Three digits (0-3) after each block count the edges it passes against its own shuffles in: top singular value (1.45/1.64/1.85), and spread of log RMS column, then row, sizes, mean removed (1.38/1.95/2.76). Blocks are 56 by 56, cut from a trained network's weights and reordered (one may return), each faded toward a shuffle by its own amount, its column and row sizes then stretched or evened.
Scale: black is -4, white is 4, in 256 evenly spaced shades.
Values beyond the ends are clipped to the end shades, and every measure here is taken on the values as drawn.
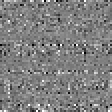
0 1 3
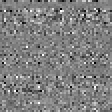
1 1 3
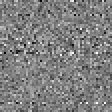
0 0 2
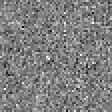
0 1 0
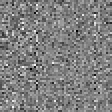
2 2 1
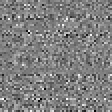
2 0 3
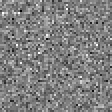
0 0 1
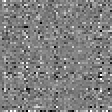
0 2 3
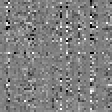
1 3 2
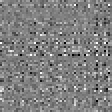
2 2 3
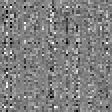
2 3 1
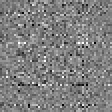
2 2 2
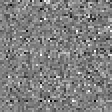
0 1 2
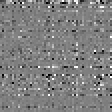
0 2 3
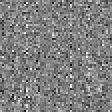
0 2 1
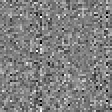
0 2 1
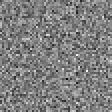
2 0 1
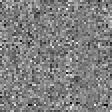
0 2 1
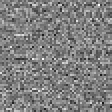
3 0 2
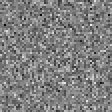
0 0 1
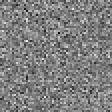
1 1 0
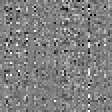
1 3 2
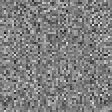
2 2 1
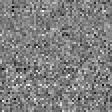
0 0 2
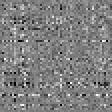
2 2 3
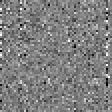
2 2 1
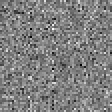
0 1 1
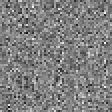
2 2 1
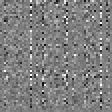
3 3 2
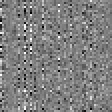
3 3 0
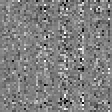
0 3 1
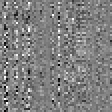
3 3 0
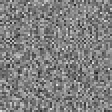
3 0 0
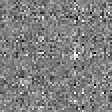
1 2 2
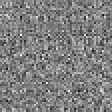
3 1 2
